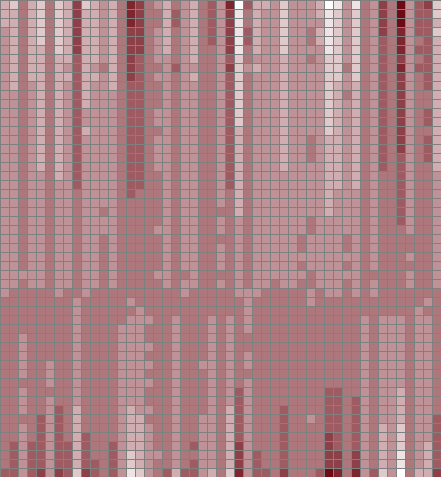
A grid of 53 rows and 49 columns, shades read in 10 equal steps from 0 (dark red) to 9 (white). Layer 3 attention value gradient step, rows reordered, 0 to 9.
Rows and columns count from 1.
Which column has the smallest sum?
45
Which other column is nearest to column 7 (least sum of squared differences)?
32
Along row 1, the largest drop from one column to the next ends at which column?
28
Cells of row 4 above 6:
8
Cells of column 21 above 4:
32
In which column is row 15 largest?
37
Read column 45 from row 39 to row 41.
5 5 5
